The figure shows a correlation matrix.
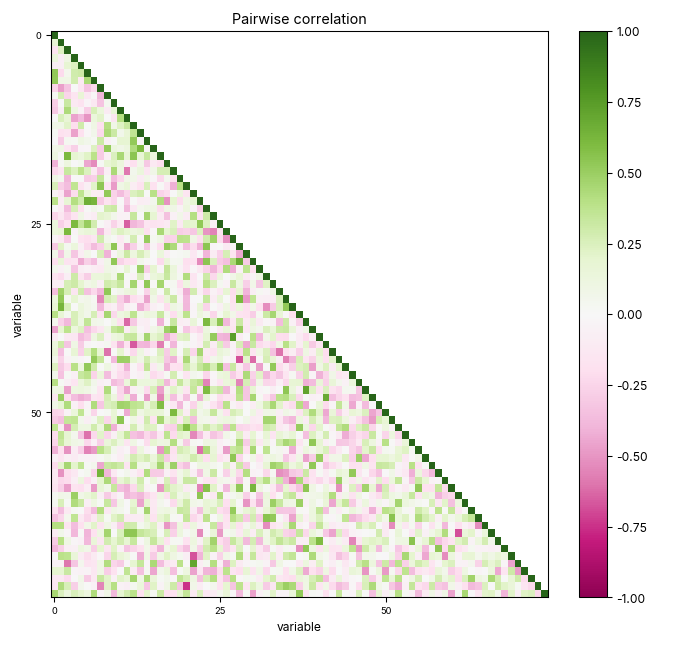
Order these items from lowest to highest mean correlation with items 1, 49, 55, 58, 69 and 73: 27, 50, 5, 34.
5, 50, 27, 34
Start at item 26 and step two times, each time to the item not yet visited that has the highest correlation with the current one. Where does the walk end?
16
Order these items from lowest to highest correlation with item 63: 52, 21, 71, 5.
5, 21, 71, 52
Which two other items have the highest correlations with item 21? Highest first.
70, 8
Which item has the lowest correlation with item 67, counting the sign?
45
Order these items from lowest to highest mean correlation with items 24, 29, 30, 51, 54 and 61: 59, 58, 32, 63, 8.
59, 8, 58, 32, 63
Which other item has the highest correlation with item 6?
22
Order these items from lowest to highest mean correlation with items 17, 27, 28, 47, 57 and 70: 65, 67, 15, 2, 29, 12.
29, 2, 65, 12, 15, 67
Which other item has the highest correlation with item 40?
27
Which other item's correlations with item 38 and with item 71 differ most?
47
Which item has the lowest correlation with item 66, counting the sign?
61
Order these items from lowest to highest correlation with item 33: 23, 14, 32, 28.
28, 32, 23, 14
